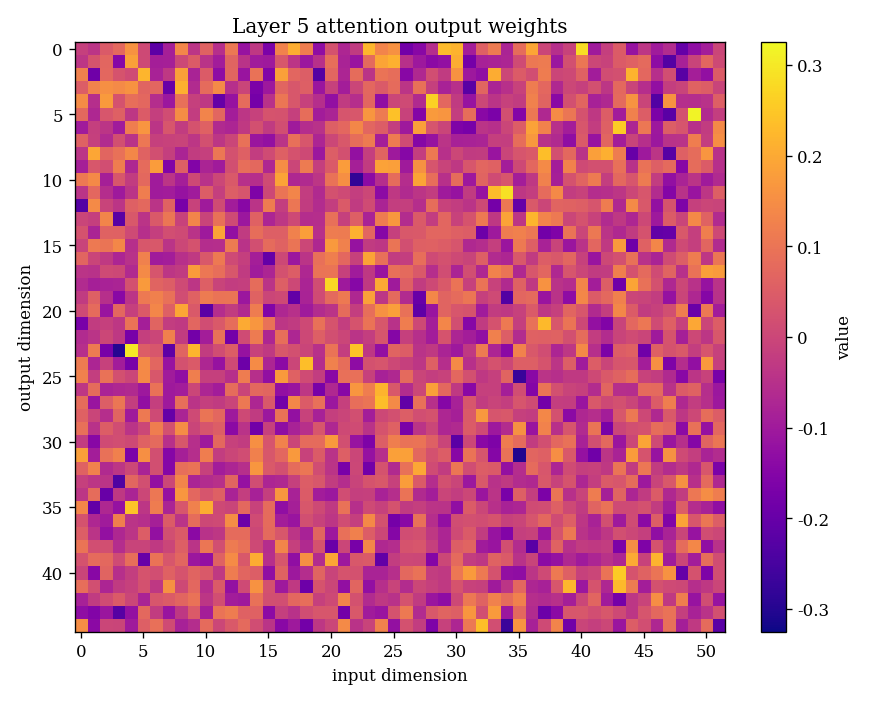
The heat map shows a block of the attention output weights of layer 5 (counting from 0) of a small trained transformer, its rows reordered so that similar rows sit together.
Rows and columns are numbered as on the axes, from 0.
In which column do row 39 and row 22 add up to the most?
14
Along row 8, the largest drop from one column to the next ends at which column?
44
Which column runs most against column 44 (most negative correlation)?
41
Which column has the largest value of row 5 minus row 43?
49
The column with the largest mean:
5
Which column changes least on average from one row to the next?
40
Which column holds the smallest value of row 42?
43
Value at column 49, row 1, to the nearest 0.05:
0
